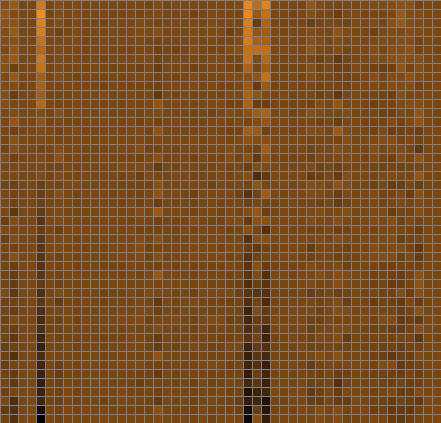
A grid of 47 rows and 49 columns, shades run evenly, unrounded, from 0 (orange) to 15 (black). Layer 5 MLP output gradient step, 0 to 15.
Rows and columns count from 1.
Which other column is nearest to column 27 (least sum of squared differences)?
22
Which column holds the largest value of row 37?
30
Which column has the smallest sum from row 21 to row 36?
18
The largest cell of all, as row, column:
47, 5
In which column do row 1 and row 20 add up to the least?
28
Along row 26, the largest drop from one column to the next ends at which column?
31
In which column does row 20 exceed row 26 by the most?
29
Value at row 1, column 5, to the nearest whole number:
2
